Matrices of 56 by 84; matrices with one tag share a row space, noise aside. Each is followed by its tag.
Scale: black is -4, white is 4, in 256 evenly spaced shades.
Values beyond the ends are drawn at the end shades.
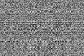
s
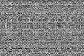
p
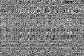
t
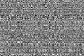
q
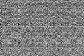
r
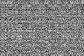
p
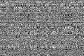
t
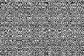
p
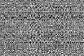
s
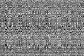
p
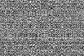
s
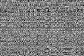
t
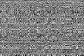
t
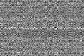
q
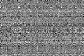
r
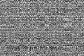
t
